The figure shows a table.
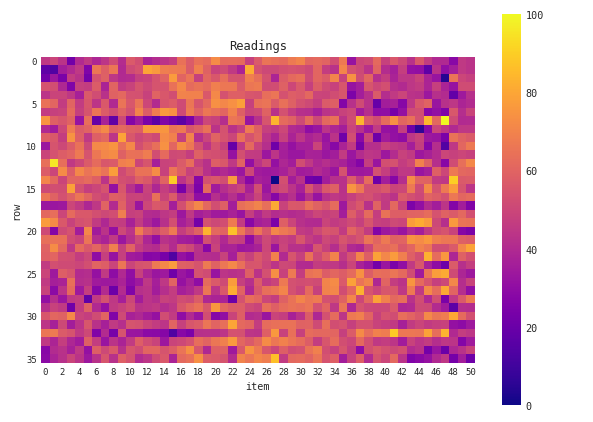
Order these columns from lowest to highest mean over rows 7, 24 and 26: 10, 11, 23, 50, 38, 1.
10, 11, 50, 1, 38, 23
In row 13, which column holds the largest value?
8
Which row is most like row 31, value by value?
33
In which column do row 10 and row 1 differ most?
1
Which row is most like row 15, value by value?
30
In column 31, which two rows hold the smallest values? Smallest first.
14, 8
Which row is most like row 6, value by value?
24
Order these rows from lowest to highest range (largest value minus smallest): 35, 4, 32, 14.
4, 35, 32, 14
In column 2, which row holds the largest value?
13
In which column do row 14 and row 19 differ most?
15
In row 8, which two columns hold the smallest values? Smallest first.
44, 43
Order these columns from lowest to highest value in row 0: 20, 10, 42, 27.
42, 10, 27, 20
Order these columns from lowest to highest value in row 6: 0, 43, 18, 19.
0, 43, 18, 19
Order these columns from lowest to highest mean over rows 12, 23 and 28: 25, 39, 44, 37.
37, 25, 44, 39
